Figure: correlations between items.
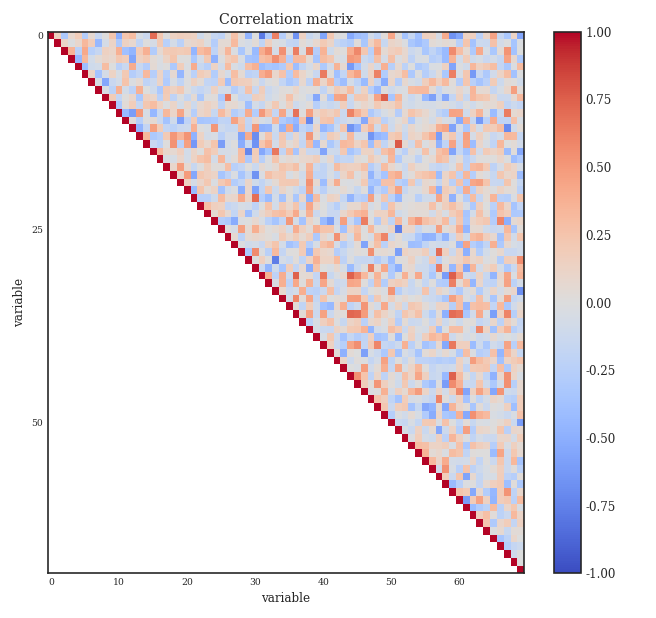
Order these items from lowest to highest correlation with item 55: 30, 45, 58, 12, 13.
45, 30, 12, 13, 58
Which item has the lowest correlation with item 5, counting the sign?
62
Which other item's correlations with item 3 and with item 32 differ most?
33
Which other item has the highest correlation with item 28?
57
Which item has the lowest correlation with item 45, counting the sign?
58
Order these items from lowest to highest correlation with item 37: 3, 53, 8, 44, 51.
51, 53, 8, 44, 3
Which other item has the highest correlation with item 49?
8
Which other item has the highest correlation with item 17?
19
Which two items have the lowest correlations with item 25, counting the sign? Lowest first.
51, 14
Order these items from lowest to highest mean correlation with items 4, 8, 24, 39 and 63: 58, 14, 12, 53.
14, 58, 53, 12
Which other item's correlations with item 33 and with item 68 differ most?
29
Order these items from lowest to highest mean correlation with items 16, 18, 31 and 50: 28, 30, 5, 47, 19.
30, 47, 28, 19, 5
